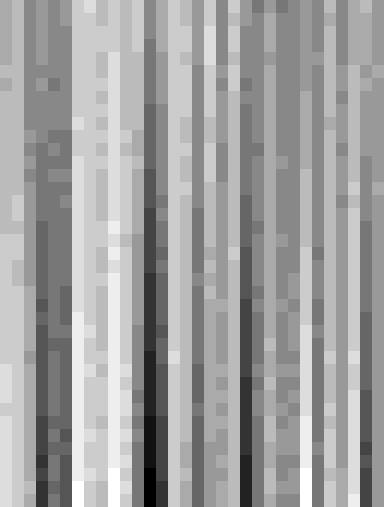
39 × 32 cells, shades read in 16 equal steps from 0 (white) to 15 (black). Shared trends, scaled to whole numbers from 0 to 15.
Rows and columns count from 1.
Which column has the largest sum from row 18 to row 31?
13
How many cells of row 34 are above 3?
21
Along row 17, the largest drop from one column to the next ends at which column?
7
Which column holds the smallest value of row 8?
10
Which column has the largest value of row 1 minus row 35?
26
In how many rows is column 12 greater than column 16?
32
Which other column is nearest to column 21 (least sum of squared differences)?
4
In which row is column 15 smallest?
28
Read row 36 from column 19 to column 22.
5 4 13 8
